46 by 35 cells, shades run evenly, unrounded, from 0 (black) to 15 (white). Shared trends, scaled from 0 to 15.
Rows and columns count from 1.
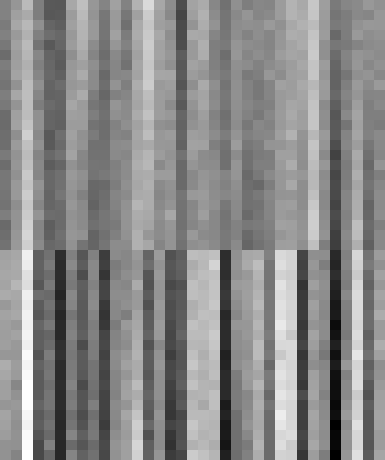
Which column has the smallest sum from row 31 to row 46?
31
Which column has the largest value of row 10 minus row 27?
28
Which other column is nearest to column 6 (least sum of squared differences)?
21
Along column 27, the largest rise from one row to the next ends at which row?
26
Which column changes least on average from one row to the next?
22
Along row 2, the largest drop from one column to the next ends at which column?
17
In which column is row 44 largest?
3
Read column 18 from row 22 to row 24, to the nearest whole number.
8 8 9
